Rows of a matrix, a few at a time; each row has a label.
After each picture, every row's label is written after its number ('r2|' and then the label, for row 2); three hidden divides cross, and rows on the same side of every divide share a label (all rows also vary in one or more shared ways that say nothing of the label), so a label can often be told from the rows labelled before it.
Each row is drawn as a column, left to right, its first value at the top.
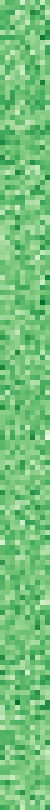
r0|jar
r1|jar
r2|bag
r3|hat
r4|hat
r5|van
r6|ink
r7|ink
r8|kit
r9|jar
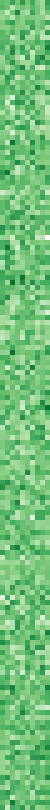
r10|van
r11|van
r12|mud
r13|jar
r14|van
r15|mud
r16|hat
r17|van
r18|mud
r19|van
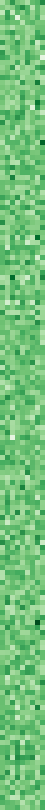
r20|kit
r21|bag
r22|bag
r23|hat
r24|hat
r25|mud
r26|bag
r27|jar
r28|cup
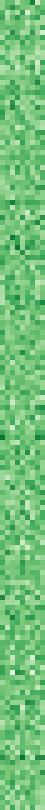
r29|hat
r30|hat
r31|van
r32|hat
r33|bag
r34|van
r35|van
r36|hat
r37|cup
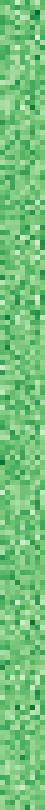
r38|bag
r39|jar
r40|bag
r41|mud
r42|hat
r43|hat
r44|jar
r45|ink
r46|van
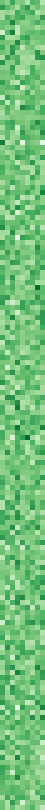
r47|van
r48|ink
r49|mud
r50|cup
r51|van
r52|hat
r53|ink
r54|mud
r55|ink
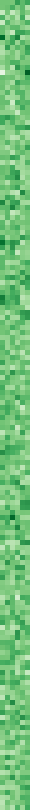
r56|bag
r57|bag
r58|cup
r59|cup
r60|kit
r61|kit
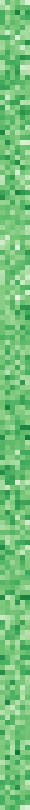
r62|jar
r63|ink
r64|ink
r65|kit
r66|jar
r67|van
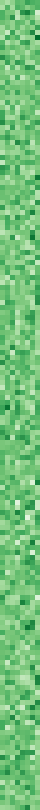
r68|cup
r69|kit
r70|ink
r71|hat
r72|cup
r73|bag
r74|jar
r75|ink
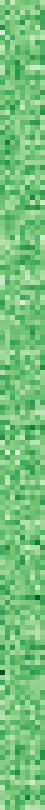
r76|jar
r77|mud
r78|mud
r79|kit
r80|hat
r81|van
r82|mud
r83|van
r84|mud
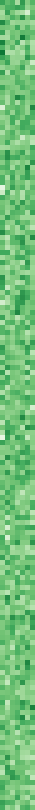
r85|mud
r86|bag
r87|cup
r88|van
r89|cup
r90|jar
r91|jar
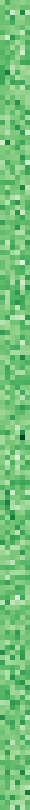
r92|kit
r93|kit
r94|kit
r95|kit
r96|cup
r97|hat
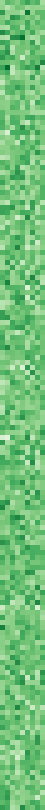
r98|ink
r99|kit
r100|bag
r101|jar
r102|cup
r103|bag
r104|cup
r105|jar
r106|ink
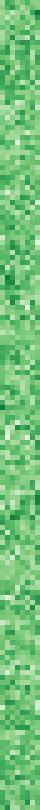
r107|kit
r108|kit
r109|van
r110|van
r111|van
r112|kit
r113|van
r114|ink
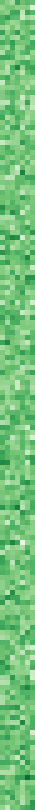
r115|bag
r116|hat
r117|kit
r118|cup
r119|bag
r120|van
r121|cup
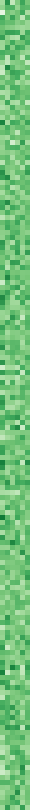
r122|jar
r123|cup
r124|kit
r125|van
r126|cup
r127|bag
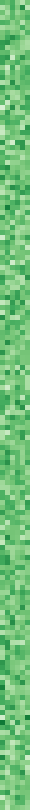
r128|bag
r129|bag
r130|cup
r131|ink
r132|kit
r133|ink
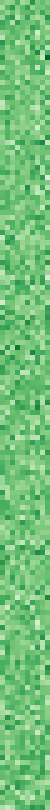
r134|bag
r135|ink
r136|van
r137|jar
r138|mud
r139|jar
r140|bag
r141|kit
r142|cup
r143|mud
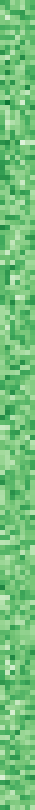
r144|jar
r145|kit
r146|ink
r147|mud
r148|ink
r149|ink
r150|van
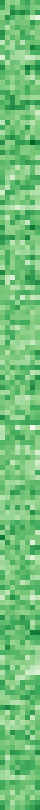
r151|hat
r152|mud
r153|mud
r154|hat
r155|bag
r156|cup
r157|hat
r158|kit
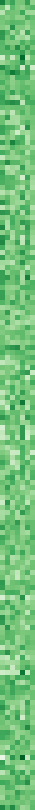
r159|hat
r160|ink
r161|kit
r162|kit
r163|mud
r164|van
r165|mud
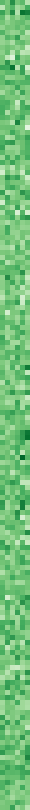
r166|ink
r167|cup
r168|cup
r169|ink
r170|cup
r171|hat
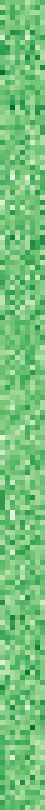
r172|kit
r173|kit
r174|mud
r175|bag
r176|mud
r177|mud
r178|van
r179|mud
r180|cup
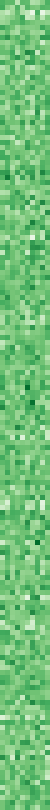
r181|hat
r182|bag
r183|ink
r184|hat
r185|jar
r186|mud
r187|kit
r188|van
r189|mud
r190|jar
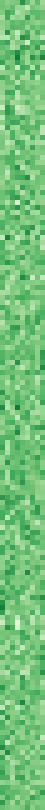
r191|van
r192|van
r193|jar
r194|ink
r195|cup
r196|bag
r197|kit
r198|cup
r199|mud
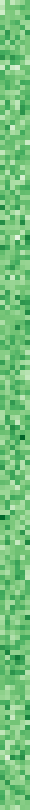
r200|kit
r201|ink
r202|mud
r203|bag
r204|hat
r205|van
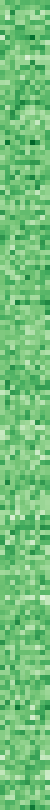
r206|mud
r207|jar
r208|bag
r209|mud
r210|mud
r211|cup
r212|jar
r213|hat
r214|kit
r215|mud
